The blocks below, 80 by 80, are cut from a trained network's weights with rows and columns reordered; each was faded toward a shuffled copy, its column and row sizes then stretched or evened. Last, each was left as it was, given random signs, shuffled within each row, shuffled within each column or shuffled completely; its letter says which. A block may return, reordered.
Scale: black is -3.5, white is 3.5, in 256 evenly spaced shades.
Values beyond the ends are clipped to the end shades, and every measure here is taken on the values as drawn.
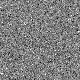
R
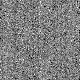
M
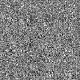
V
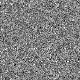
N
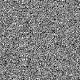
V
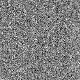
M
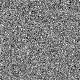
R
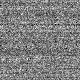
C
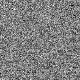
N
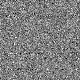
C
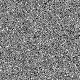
R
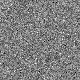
R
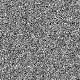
C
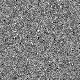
M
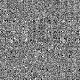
V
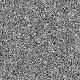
R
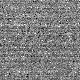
C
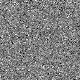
C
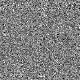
N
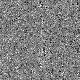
M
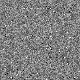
N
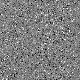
M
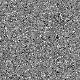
N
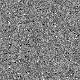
N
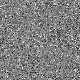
N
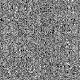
V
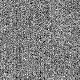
M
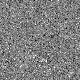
C
